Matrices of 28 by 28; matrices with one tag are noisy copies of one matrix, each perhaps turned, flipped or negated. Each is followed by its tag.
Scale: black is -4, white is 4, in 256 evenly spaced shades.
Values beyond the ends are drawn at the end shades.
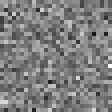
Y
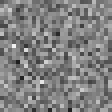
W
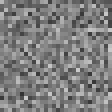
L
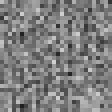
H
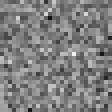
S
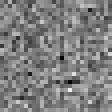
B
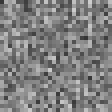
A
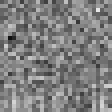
H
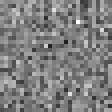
H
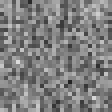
H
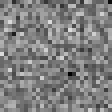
W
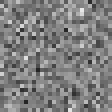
Y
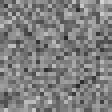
Y
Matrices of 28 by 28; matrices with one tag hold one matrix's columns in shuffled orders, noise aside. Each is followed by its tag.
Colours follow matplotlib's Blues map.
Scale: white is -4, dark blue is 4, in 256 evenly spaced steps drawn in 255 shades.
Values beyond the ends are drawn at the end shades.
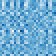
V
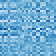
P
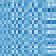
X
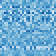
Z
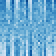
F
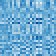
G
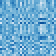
G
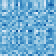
V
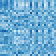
V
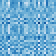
G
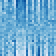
F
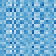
X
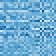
P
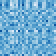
V
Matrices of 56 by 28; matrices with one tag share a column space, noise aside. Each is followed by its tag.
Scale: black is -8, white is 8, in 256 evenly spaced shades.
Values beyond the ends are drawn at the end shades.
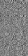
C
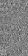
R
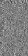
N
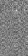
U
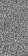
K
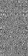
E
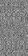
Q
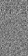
U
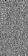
C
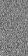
K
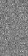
E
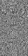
U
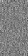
N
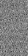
K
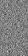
K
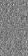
Q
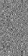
K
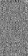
N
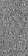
Q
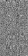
C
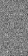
K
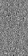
Q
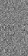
R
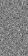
R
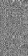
C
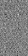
K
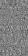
R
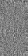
N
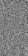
C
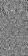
U
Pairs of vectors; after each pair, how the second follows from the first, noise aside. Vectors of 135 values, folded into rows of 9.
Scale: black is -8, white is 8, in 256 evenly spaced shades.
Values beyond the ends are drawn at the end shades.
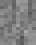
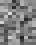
reversed, scaled up.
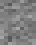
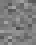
sign-scrambled.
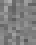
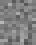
reversed, negated.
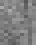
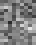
wrapped around, scaled up.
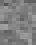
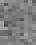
sign-scrambled.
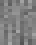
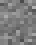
sign-scrambled.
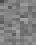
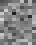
wrapped around, scaled up.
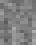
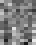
scaled up.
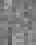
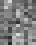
scaled up.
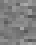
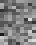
wrapped around, scaled up.
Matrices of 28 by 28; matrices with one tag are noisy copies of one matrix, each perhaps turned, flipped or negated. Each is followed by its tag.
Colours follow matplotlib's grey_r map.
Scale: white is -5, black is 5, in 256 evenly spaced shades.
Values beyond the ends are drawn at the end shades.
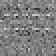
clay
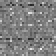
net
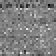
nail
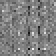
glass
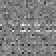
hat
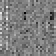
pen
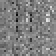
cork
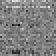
pen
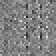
clay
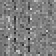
clay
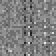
hat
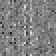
hat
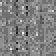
glass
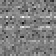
glass
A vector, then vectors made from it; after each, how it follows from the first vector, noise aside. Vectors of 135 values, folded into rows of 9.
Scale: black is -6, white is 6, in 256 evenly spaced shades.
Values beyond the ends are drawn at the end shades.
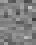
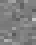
negated, partly zeroed.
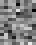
wrapped around, scaled up.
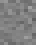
shrunk.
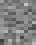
wrapped around, negated.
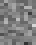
wrapped around, negated.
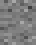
negated, partly zeroed.
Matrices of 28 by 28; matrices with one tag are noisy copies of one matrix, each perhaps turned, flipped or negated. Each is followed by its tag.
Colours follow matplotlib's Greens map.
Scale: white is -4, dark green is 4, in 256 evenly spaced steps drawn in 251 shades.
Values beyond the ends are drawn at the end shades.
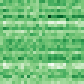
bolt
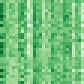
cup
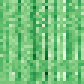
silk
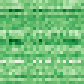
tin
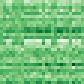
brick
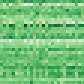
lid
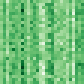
tin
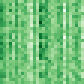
brick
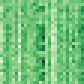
brick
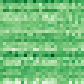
cup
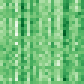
bolt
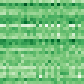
lid
